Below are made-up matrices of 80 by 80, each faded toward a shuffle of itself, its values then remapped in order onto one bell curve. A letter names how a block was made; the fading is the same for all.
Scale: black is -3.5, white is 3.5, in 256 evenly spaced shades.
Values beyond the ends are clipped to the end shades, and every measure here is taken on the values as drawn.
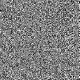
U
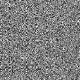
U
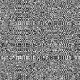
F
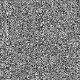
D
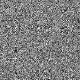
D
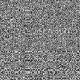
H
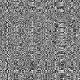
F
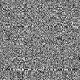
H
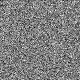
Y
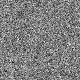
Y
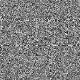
D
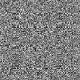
H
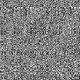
H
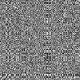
F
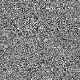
D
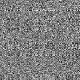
H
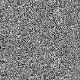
U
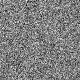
Y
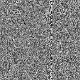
U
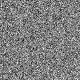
Y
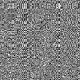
F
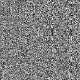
U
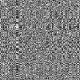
F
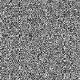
U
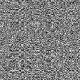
H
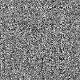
D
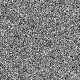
Y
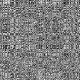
F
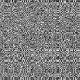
F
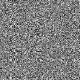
U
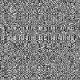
F
